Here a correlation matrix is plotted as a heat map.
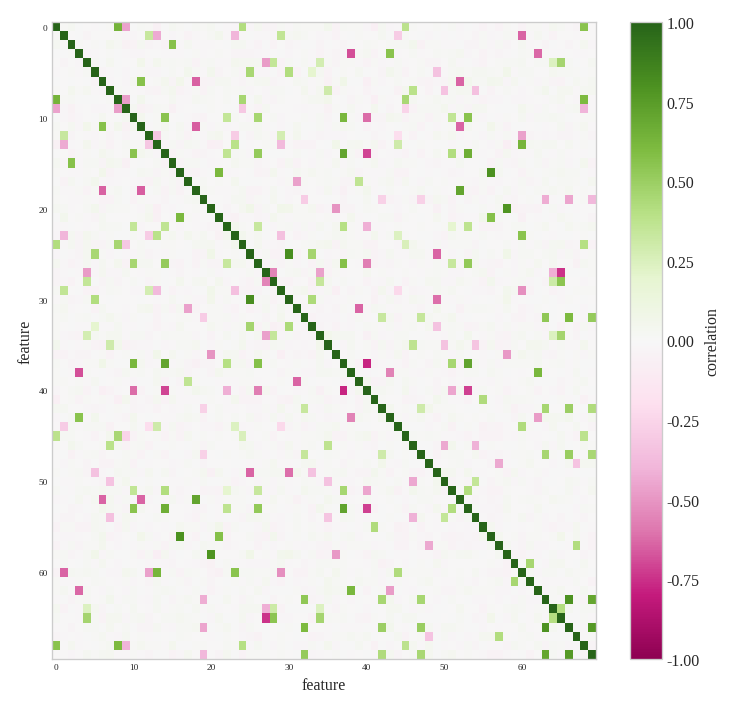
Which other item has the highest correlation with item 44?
60
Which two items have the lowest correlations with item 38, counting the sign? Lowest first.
3, 43
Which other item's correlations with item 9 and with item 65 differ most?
27
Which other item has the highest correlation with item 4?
65
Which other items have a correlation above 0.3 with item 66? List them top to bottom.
32, 42, 47, 63, 69
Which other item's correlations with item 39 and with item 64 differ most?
31
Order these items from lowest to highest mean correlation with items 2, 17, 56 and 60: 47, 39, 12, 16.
12, 47, 39, 16
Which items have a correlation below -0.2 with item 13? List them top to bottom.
1, 12, 29
